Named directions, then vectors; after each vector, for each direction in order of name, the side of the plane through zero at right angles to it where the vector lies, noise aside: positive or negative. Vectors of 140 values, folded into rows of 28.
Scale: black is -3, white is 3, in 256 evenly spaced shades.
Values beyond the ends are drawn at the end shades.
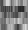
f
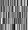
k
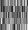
positive, positive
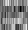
positive, negative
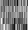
negative, positive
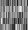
negative, positive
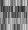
positive, positive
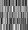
negative, negative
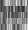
positive, positive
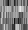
negative, positive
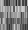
negative, negative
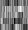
negative, positive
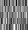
negative, negative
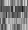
positive, positive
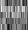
negative, negative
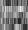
negative, positive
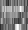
negative, positive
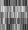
negative, negative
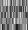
positive, negative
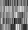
negative, positive
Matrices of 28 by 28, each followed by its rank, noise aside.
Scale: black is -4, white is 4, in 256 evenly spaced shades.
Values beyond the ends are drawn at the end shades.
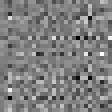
three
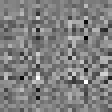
three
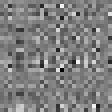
three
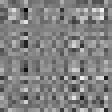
two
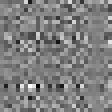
three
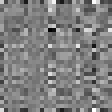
two
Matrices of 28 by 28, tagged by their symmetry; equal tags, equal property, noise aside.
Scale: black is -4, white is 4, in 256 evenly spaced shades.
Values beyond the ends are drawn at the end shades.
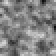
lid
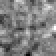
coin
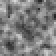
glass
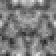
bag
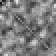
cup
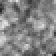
lid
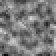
lid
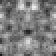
bag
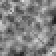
cup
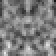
bag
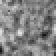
lid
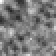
cup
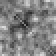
cup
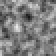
coin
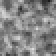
lid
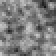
lid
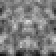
bag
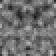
bag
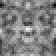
bag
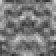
bag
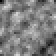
cup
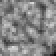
cup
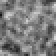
lid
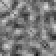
cup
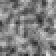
coin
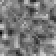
cup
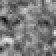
lid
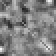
cup
